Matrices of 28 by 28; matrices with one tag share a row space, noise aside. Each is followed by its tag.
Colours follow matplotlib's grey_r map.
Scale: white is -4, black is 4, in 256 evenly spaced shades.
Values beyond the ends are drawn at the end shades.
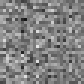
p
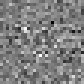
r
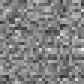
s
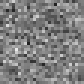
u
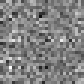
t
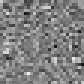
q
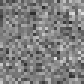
r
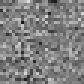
p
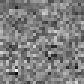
u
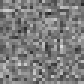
s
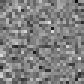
t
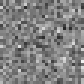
r
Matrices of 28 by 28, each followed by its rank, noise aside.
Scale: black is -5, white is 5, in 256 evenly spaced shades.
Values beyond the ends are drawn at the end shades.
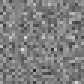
six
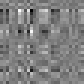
one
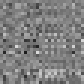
three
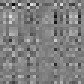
two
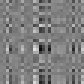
one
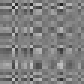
one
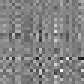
three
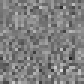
six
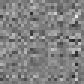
four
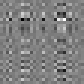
one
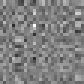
three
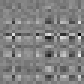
one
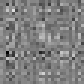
three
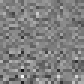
four
